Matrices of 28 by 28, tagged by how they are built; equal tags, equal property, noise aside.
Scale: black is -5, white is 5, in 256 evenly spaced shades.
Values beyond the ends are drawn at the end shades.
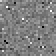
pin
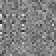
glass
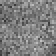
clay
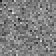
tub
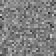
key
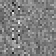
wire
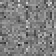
glass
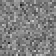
key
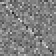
tub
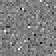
pin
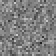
key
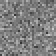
key
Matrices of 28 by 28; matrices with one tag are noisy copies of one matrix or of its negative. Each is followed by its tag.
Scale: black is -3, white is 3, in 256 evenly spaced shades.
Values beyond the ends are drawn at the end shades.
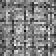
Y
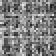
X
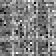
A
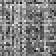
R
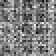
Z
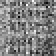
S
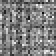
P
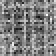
Y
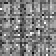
X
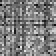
R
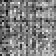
S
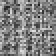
X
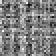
X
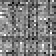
A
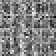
X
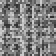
X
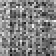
S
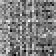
S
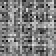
Z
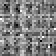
X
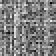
R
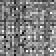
R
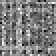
P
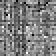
R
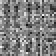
X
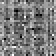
Y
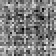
Y
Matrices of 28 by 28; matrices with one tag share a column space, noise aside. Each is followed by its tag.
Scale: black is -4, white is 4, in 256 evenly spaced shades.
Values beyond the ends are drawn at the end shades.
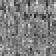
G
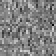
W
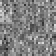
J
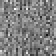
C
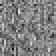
J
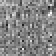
G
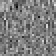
G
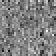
C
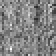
J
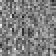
C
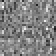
W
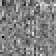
G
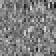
W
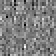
C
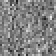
C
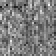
G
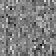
C
